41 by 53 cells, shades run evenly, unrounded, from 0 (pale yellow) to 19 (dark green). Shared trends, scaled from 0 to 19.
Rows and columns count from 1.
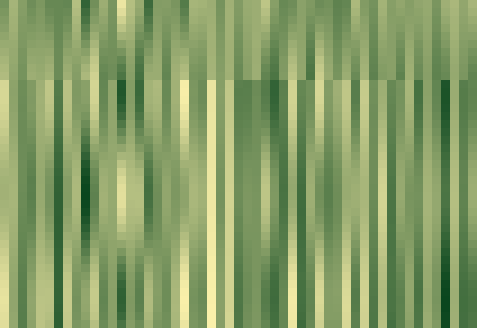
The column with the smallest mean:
24
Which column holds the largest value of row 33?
50
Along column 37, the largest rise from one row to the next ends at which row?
11
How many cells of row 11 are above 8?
34
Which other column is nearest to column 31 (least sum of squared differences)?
47
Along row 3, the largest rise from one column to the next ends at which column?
10
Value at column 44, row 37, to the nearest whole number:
14
